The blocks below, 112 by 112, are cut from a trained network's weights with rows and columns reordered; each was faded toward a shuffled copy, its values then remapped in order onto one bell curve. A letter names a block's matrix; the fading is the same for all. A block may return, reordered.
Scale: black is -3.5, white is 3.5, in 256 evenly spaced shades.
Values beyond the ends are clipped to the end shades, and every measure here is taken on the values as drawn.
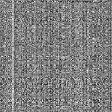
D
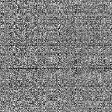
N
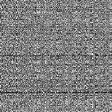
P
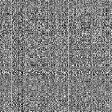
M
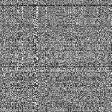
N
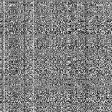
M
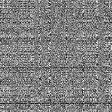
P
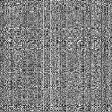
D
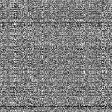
P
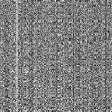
M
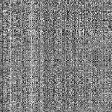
D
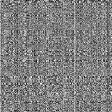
M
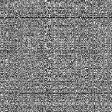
P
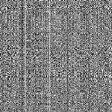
M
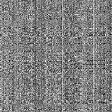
D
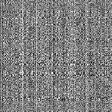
D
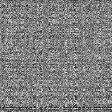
P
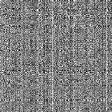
D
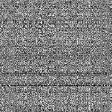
P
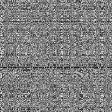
P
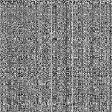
D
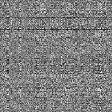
N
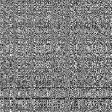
P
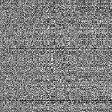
N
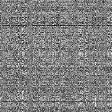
P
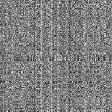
M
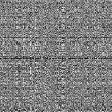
P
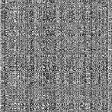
D
